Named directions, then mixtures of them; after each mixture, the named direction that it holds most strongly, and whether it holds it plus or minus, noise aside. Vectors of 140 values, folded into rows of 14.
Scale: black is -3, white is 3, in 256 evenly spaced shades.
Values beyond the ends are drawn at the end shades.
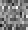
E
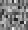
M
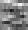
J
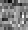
J, minus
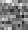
J, plus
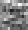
J, plus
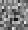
M, plus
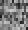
M, plus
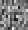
M, plus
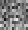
E, minus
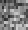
J, minus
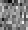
E, plus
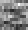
J, plus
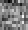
J, minus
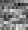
J, minus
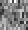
M, plus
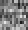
M, plus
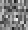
M, minus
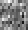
J, plus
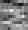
J, minus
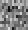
M, minus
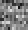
J, minus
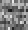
M, minus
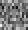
E, minus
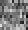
E, minus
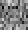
E, minus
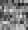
J, minus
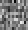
M, minus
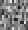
M, plus
